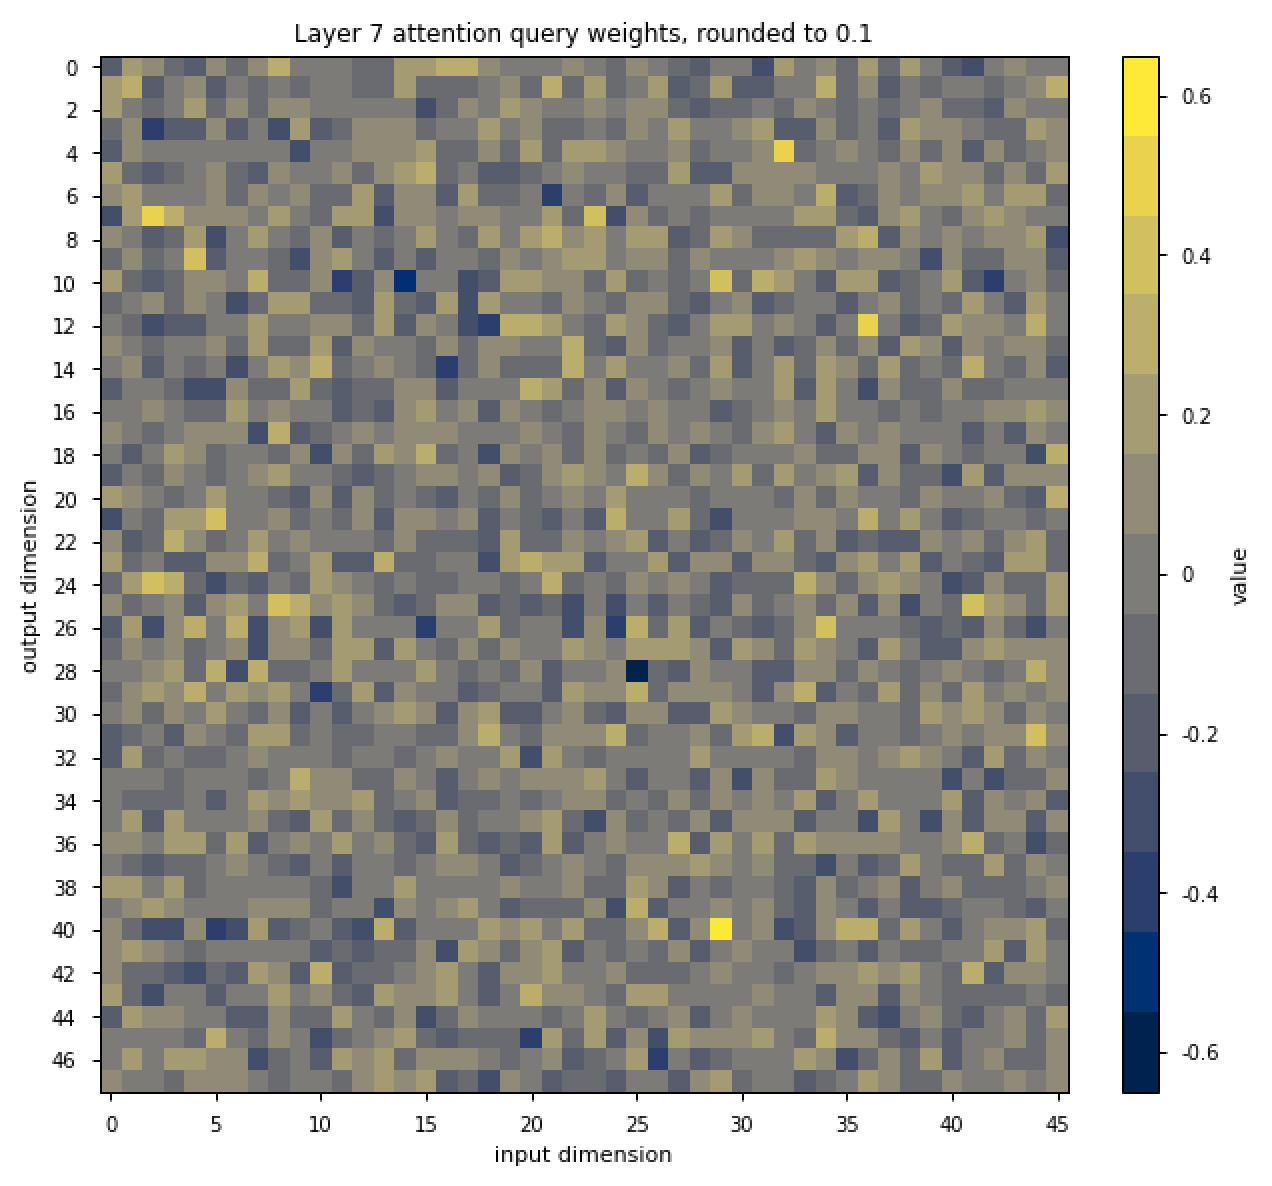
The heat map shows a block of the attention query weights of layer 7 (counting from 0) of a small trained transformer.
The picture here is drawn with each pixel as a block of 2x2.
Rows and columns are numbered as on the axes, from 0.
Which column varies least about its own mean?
43
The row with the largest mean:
7
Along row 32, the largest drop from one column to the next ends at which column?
20
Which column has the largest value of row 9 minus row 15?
4
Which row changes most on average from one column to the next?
26
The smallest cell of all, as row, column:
28, 25
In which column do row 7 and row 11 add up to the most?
2
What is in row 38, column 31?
0
